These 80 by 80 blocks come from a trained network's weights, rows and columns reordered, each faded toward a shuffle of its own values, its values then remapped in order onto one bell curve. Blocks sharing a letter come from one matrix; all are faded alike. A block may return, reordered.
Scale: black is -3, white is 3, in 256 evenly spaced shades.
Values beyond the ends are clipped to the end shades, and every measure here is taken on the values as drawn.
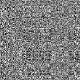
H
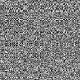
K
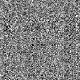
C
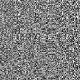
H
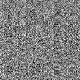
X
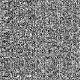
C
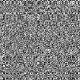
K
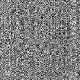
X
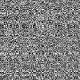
K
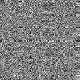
K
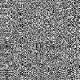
H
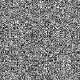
C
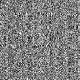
X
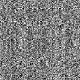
C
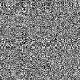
K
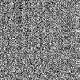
X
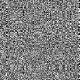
H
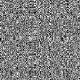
H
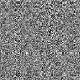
H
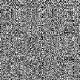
H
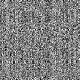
X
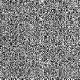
C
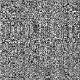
C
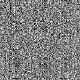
C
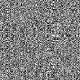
H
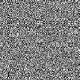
K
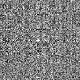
C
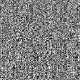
C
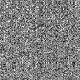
X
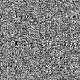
C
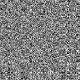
K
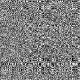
K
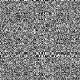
K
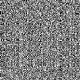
C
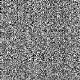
C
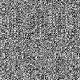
X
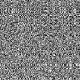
K
